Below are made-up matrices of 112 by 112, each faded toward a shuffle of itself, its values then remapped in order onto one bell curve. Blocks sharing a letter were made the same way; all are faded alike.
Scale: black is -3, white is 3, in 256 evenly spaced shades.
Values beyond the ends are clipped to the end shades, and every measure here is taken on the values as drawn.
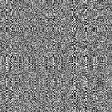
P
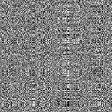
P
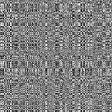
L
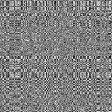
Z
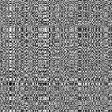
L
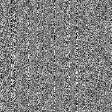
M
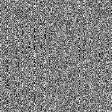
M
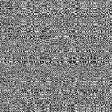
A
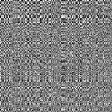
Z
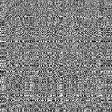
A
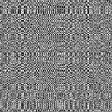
Z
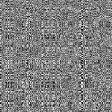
P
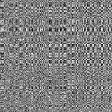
Z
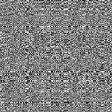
A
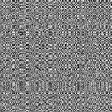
Z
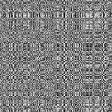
L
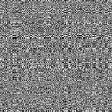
A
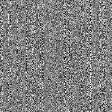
M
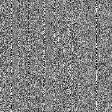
M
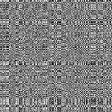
Z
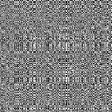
L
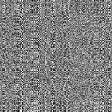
P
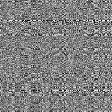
A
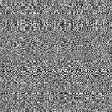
A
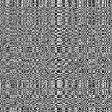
Z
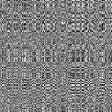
L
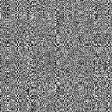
P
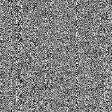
M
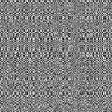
Z
